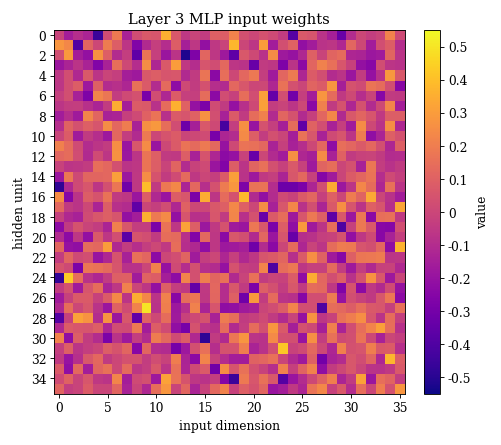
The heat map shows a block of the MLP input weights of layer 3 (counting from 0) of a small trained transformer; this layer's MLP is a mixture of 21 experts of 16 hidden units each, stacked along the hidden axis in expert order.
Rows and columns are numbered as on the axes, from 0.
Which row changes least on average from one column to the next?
13
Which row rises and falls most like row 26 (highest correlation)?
15
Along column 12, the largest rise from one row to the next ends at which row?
32
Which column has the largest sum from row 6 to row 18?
9
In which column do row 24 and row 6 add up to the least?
0
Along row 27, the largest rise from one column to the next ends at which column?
28
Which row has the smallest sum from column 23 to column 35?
20
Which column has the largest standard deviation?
18
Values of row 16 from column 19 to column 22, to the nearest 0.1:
0.4 -0.1 -0.2 -0.1
